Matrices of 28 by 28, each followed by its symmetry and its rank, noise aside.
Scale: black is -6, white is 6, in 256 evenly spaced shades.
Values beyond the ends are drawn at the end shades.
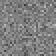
antisymmetric, rank eight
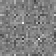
symmetric, rank four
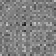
symmetric, rank four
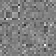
symmetric, rank six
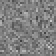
no symmetry, rank eight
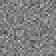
no symmetry, rank eight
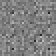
symmetric, rank four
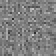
antisymmetric, rank eight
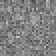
no symmetry, rank eight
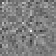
symmetric, rank four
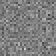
no symmetry, rank six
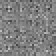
antisymmetric, rank eight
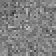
symmetric, rank eight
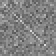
symmetric, rank eight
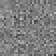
no symmetry, rank eight
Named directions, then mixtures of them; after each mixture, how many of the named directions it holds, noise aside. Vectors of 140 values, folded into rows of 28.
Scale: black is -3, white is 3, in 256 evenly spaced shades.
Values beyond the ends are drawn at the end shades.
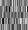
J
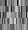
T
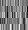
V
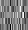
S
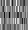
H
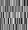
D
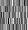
two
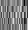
four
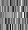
one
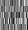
one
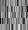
two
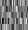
three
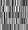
one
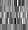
three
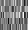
two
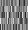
three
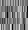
one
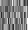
two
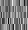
two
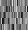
two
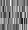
two
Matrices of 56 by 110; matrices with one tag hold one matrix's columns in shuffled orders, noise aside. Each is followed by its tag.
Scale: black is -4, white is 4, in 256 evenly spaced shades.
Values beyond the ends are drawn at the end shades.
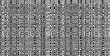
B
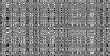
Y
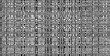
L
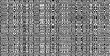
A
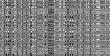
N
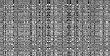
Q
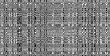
Y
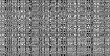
L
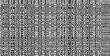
B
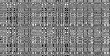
Y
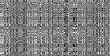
Y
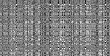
Q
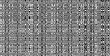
A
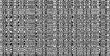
N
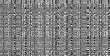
B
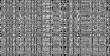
L
